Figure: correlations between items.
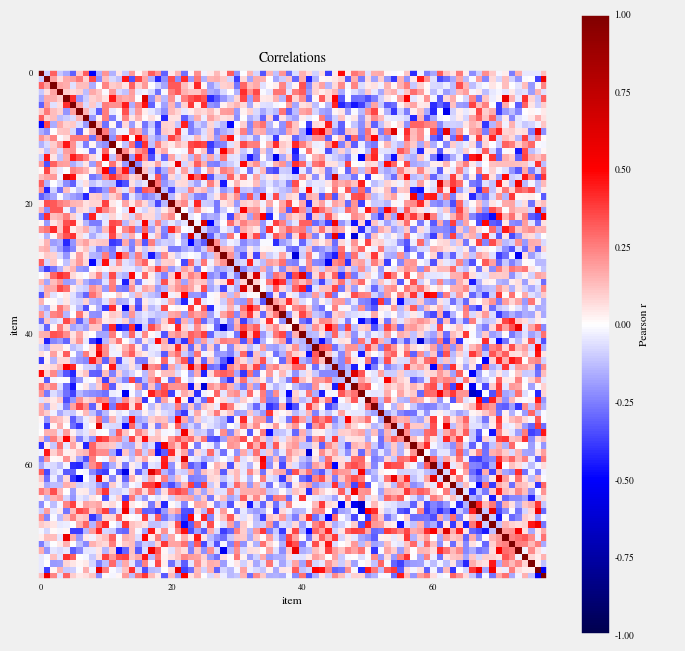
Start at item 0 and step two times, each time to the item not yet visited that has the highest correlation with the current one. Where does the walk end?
48
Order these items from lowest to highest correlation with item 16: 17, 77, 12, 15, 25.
17, 15, 12, 77, 25
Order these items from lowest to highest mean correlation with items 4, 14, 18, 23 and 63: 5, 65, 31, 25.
65, 5, 31, 25
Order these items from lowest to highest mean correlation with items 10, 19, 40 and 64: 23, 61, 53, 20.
61, 23, 53, 20
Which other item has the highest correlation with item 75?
69
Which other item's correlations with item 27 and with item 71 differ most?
4
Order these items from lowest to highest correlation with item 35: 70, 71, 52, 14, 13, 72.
70, 13, 14, 72, 71, 52
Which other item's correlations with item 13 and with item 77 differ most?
67
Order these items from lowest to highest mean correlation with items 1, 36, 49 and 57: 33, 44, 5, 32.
5, 44, 33, 32
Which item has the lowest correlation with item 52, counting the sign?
22
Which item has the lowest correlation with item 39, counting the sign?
28
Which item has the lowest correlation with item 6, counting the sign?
62
